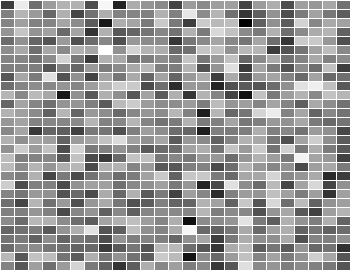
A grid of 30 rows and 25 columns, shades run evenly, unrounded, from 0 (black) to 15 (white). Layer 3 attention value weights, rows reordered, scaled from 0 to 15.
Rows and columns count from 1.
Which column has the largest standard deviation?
18
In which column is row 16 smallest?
21
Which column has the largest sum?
23
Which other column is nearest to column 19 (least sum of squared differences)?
11
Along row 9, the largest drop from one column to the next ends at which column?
5
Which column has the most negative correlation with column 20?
24
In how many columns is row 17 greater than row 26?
15
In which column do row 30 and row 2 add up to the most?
14
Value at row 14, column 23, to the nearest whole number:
7
